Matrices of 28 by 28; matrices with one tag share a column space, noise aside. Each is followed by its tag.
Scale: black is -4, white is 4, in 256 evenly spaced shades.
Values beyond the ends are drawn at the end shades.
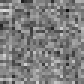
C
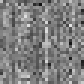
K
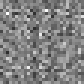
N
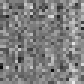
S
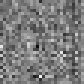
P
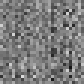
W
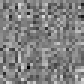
S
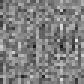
P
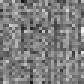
C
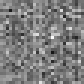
N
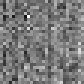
S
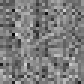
W
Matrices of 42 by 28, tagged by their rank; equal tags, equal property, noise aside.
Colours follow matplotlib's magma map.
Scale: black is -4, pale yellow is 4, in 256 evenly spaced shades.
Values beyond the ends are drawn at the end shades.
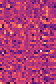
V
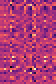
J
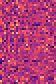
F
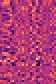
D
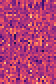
F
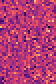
F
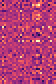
D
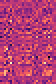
D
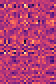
J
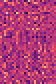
V
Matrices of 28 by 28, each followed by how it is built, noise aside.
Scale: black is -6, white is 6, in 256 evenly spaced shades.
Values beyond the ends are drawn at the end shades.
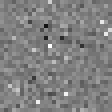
sparse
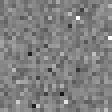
sparse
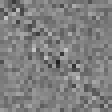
banded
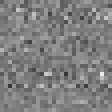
uneven rows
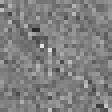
banded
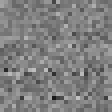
uneven rows
